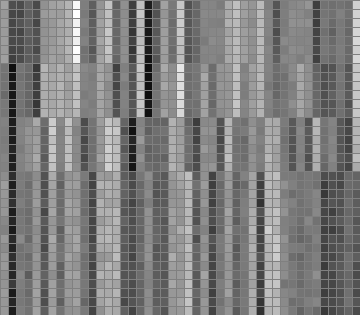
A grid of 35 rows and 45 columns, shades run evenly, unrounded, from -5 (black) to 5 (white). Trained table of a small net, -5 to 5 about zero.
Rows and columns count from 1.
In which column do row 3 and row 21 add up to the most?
10
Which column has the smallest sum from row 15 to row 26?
2
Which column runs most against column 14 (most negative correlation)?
17
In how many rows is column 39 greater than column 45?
16
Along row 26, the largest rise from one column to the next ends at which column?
34
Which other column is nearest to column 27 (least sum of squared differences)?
42
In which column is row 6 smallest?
19
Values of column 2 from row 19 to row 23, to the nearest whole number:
-4 -3 -4 -3 -3
